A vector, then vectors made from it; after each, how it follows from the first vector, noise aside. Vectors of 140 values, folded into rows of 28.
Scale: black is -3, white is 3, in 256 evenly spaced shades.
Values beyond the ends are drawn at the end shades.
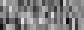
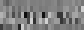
wrapped around, partly zeroed.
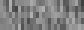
reversed, shrunk.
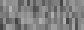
shrunk.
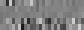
reversed, partly zeroed.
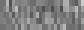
reversed, negated, shrunk.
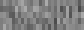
wrapped around, shrunk.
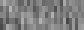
shrunk.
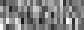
negated.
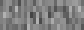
wrapped around, shrunk.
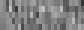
reversed, shrunk.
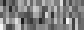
negated.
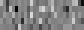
reversed, partly zeroed.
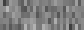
wrapped around, shrunk.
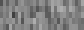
wrapped around, shrunk.
